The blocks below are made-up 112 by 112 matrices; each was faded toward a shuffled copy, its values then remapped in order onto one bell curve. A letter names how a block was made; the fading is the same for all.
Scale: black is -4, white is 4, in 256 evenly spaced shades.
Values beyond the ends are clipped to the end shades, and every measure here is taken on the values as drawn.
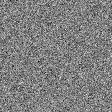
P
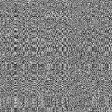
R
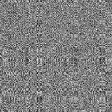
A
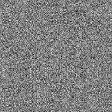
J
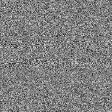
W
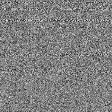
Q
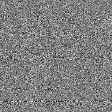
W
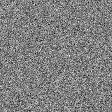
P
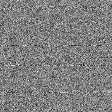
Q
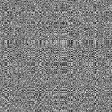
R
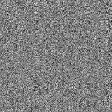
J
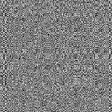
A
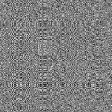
R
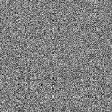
J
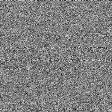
Q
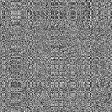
R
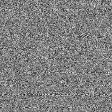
Q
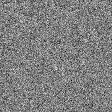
P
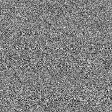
Q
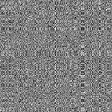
R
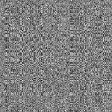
A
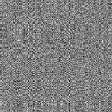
R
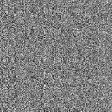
J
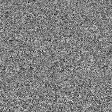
Q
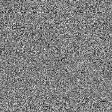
W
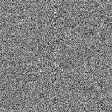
J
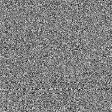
W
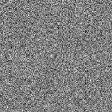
J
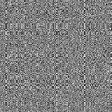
R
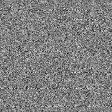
Q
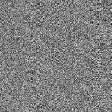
J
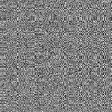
R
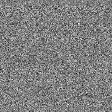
Q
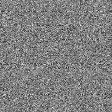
W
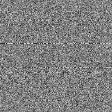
W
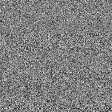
Q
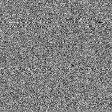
Q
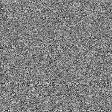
Q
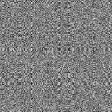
A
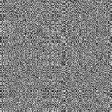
R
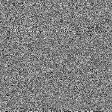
W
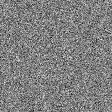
P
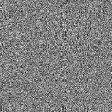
J
